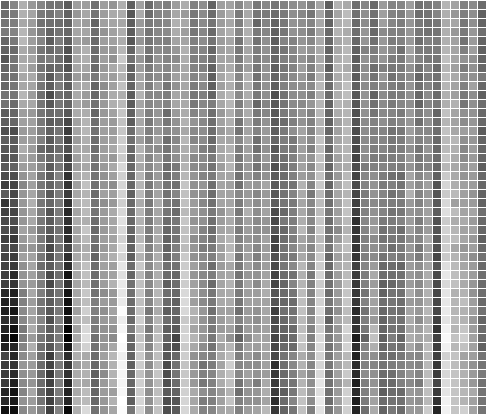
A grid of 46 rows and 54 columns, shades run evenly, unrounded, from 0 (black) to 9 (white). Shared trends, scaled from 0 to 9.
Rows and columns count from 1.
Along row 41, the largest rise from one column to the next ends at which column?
50
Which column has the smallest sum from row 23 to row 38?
8
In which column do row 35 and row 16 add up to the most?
14
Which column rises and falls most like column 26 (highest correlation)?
13
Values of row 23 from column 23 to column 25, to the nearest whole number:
5 4 6
